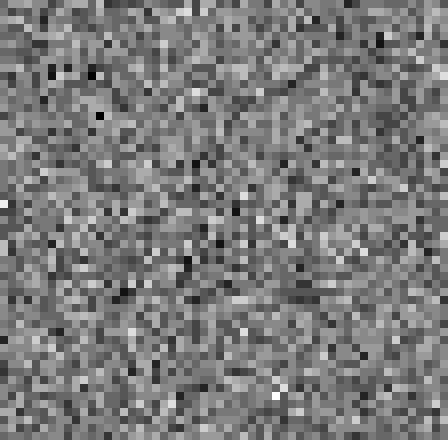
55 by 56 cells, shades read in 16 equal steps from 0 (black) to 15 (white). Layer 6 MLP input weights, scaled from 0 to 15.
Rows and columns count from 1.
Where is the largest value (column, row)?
35, 50
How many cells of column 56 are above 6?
39
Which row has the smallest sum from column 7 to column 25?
33
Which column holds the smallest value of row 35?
7
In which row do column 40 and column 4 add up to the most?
23
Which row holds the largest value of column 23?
2
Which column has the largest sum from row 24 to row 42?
31
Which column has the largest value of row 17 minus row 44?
28
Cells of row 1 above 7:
22
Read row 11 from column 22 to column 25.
8 8 6 4
